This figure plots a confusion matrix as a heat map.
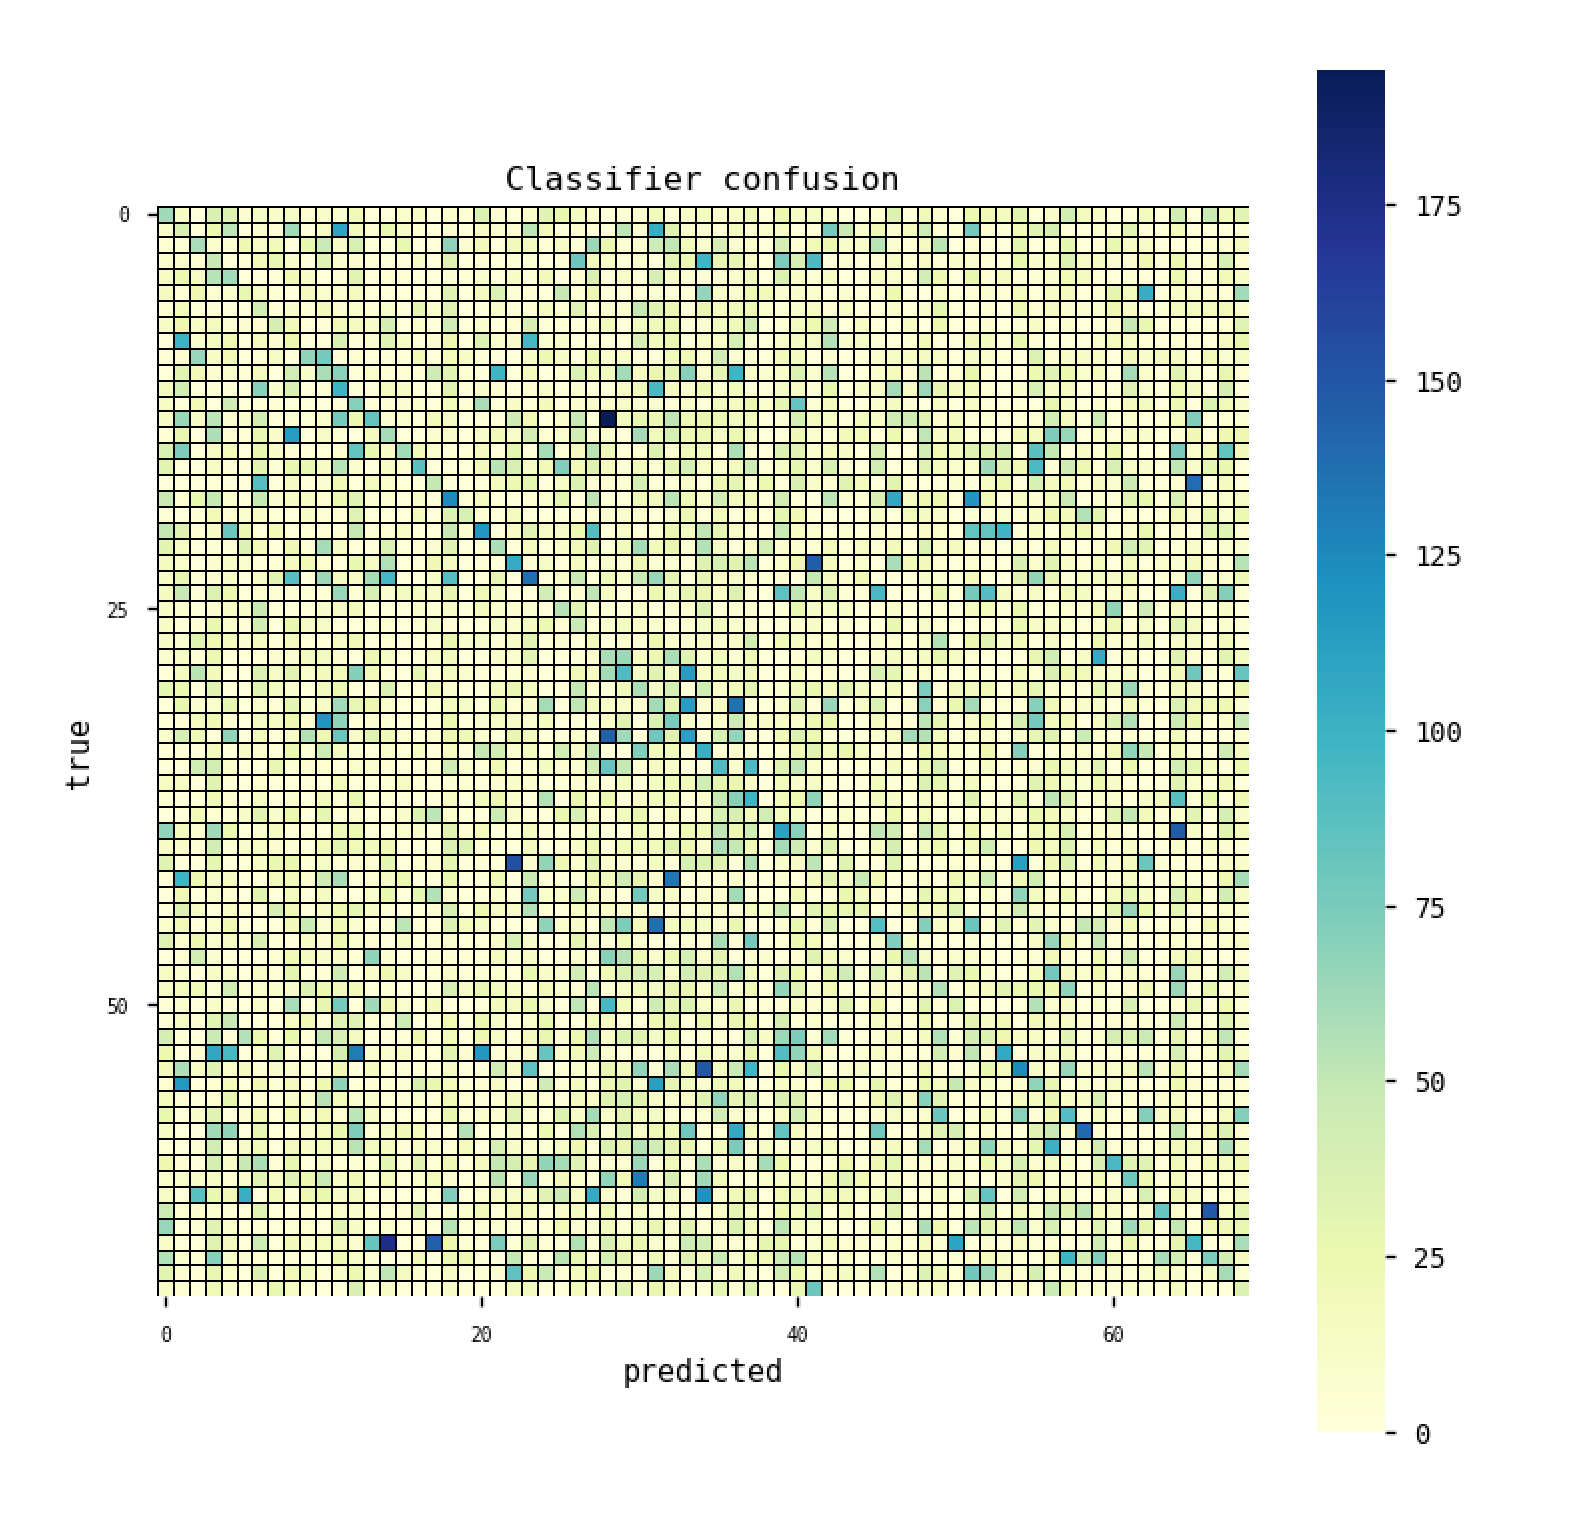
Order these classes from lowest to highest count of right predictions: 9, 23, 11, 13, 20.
9, 13, 11, 20, 23
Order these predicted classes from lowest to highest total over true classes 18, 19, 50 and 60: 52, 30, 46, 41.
41, 52, 30, 46
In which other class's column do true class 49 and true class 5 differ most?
62
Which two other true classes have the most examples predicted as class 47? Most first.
33, 13
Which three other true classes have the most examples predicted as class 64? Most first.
39, 24, 37
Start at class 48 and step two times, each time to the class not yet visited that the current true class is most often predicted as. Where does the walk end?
35
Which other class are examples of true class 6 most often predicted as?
30
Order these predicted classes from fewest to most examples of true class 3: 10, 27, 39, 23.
23, 27, 10, 39
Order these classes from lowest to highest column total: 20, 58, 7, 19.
19, 7, 58, 20
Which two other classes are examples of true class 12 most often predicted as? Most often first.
40, 20
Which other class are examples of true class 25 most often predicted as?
60
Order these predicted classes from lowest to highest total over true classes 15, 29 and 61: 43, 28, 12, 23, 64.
43, 23, 64, 28, 12
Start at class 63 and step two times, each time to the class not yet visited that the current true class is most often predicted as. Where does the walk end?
57
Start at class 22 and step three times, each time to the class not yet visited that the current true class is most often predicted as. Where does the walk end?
34
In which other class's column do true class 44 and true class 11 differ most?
31
